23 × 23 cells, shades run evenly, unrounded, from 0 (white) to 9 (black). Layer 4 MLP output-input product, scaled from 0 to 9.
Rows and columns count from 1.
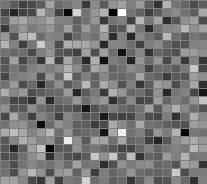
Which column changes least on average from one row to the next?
7
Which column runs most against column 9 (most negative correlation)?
13
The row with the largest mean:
15
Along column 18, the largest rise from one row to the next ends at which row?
18
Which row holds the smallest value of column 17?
14
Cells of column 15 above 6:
6
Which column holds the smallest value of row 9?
22
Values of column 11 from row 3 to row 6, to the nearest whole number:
4 5 5 4
